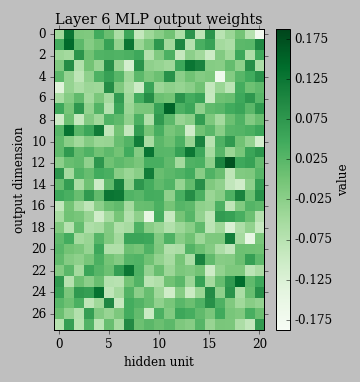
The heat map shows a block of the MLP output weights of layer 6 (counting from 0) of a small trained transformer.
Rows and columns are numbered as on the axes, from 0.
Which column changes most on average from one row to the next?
17
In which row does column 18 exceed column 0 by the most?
5
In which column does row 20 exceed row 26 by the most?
9
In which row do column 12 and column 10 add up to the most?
1
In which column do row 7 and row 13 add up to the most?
11
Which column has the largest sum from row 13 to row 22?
8
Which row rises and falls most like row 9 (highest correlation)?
24
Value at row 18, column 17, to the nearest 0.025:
-0.125
